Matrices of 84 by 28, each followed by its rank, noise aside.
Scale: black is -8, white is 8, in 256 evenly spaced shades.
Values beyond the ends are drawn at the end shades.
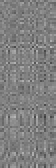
two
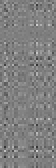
two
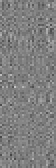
four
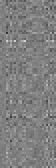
three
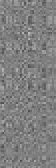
four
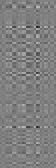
one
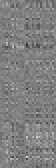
three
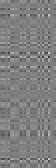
one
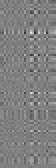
one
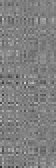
two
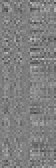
three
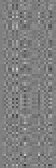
two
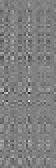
two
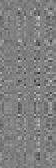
two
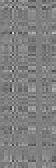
two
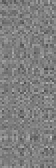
four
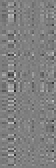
two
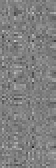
four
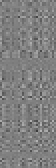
two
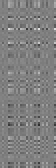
one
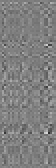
three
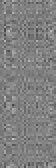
four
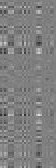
one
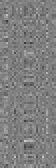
four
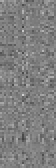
four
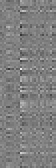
two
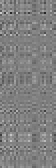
two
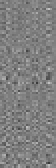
three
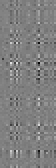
one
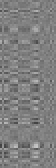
one
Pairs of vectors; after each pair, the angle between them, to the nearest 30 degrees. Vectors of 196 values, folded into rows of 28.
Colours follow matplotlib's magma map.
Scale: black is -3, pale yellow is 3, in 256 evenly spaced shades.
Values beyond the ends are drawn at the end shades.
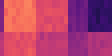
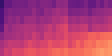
90 degrees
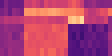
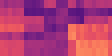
150 degrees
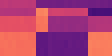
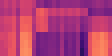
30 degrees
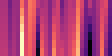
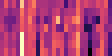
30 degrees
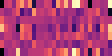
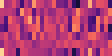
150 degrees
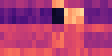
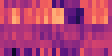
150 degrees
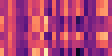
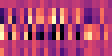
90 degrees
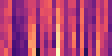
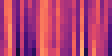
60 degrees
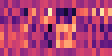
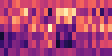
150 degrees
